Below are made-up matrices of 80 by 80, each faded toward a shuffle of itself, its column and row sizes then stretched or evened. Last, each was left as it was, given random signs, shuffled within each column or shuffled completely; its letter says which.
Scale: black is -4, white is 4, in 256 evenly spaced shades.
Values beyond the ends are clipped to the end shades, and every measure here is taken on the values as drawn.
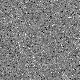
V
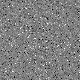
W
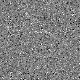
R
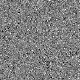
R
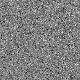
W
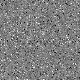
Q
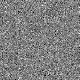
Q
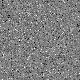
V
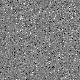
W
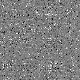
Q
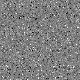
Q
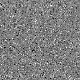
Q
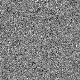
W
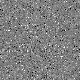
Q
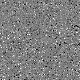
R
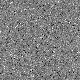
V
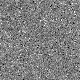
V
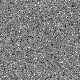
V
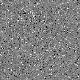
Q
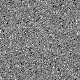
V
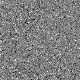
W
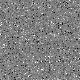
R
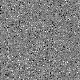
W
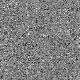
Q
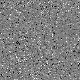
Q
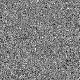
Q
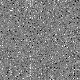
Q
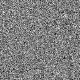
R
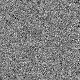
W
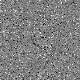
R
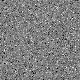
W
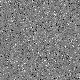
V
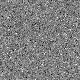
V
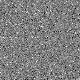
R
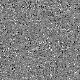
R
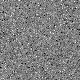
V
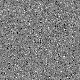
W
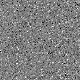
Q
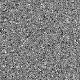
Q
